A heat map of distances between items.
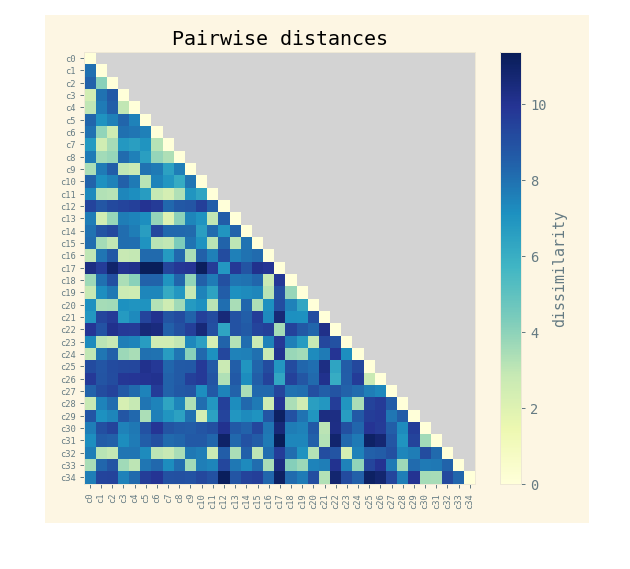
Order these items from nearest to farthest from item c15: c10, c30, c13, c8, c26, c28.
c13, c8, c10, c28, c26, c30
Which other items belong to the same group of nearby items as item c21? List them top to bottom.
c30, c31, c34
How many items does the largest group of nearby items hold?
11
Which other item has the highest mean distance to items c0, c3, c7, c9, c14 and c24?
c17
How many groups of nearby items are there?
7
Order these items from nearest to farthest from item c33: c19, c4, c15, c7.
c4, c19, c7, c15
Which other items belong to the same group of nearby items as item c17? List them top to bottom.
c22
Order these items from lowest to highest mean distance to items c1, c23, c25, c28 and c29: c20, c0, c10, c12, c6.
c20, c6, c10, c0, c12
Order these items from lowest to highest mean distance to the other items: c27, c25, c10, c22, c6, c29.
c6, c10, c29, c27, c25, c22
